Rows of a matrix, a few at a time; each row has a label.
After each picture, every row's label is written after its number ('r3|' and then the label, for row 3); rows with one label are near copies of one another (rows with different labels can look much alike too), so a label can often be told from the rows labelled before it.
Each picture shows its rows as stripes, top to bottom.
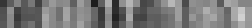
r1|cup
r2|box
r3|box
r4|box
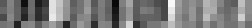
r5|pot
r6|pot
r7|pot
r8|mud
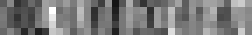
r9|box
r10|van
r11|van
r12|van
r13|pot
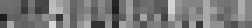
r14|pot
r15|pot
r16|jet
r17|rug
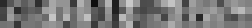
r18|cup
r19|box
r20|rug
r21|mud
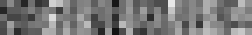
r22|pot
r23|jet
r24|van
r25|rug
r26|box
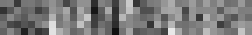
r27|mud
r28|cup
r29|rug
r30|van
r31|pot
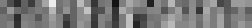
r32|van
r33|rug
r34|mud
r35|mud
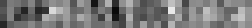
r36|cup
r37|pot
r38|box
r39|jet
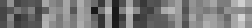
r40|box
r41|cup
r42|box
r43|box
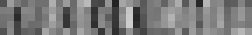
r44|rug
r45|mud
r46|mud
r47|mud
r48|box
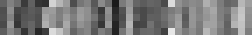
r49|pot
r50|box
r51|box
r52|box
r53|pot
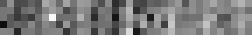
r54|box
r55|mud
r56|van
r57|jet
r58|mud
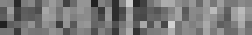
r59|mud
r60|box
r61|box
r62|jet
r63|mud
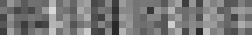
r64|rug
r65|van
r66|rug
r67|pot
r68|rug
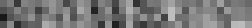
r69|mud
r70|cup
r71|jet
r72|box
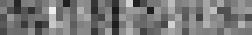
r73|mud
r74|van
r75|rug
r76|pot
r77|cup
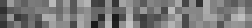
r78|rug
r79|jet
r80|box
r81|cup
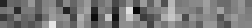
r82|jet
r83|mud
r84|cup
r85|van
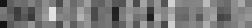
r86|jet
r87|van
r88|van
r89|jet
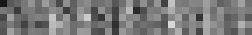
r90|jet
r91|mud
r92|rug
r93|pot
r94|rug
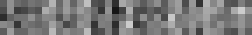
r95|rug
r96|box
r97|jet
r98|mud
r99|rug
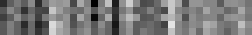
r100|cup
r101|pot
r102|cup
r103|pot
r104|pot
